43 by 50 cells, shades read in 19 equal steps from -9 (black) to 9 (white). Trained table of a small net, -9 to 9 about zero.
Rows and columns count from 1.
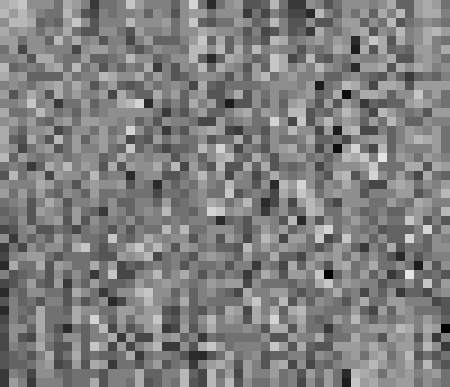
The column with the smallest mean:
20
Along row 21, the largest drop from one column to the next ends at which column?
31
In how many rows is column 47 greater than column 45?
18
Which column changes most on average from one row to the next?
15
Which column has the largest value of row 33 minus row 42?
17
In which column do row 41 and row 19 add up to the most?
42
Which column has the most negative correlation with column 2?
46
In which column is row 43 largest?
40
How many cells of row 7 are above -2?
36
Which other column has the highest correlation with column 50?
19
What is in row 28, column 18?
4
